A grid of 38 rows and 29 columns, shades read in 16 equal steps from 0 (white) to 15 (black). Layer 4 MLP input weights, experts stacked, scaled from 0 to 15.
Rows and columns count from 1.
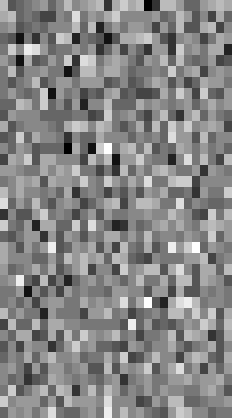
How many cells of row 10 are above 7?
11
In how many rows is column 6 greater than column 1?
21
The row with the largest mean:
4
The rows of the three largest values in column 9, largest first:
14, 7, 26
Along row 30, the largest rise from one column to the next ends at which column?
18
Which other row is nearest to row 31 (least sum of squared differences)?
24
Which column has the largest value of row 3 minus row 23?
25
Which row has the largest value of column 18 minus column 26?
9
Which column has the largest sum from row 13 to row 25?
15
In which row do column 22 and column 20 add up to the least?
12
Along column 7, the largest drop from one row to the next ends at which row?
33
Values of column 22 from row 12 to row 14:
3 2 9
